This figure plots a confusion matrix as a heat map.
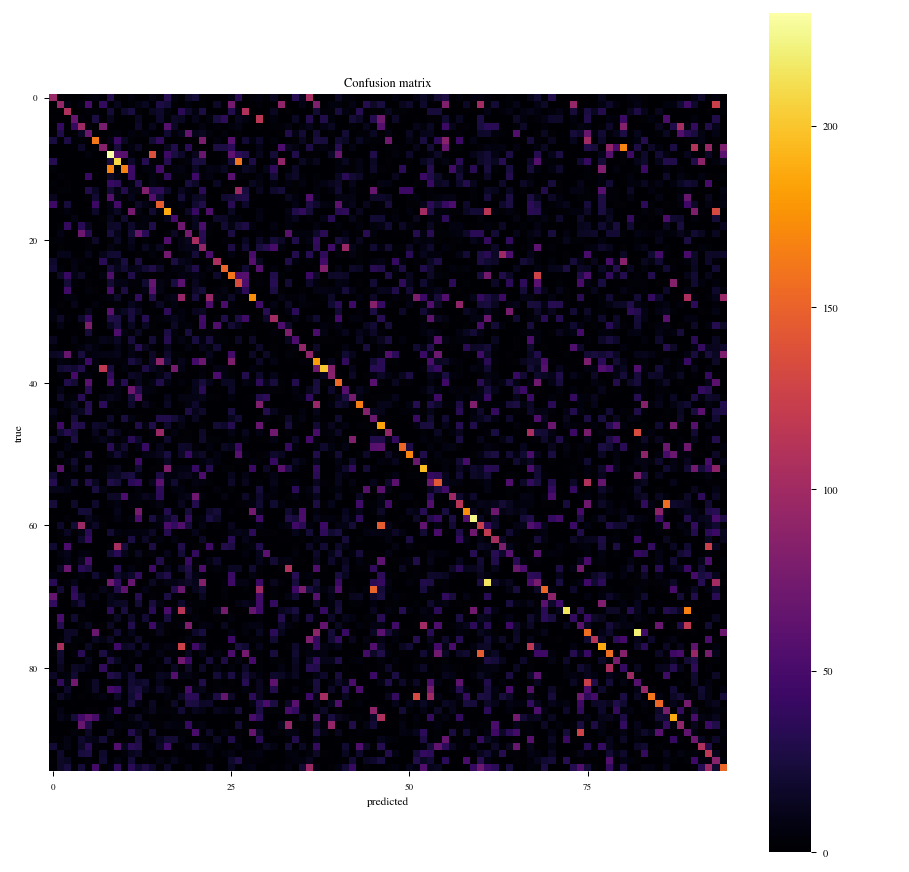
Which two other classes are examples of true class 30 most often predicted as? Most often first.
64, 8
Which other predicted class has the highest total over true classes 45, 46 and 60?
4
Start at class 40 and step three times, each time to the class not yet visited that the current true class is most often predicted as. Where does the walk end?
59
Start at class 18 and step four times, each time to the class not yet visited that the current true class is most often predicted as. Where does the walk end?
25
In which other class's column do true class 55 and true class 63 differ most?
92
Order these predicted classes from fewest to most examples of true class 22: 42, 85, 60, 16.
42, 60, 85, 16
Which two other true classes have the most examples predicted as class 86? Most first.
57, 49
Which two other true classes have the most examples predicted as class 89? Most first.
72, 74
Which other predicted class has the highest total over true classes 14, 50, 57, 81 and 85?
86
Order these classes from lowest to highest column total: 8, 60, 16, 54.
54, 60, 16, 8
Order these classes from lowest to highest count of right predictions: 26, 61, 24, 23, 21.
21, 23, 61, 26, 24
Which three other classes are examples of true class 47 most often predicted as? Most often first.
82, 67, 15
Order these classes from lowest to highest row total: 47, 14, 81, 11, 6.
11, 14, 81, 47, 6
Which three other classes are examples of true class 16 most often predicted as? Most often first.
93, 61, 52
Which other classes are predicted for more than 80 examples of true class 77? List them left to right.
1, 18, 67
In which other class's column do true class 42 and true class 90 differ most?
55
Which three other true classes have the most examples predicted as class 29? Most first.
3, 69, 43
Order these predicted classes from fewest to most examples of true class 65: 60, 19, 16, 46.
16, 60, 19, 46
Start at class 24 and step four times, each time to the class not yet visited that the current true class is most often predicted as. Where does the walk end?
78
